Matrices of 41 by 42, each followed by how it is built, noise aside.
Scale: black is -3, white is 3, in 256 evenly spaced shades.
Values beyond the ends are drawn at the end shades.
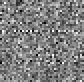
uneven rows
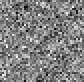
Hankel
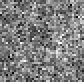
smooth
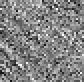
Toeplitz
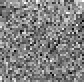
smooth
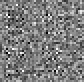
low rank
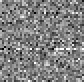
uneven rows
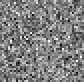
noise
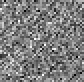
Hankel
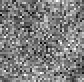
smooth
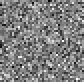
noise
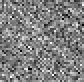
Toeplitz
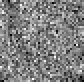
smooth
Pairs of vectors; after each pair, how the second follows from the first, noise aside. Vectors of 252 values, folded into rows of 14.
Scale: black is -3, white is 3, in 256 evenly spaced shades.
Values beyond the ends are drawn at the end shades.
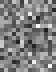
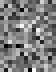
reversed, negated.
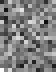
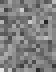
shrunk.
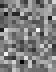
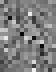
wrapped around, negated, partly zeroed.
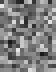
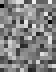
negated.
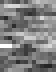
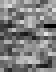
reversed, negated.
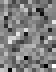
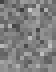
wrapped around, shrunk.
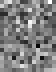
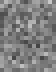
shrunk.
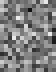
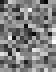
negated.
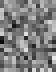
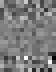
negated, partly zeroed.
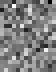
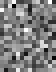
negated.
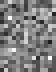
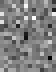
negated, partly zeroed.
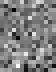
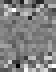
negated, partly zeroed.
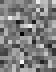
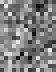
shuffled.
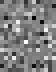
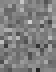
wrapped around, shrunk.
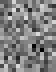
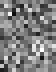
negated.
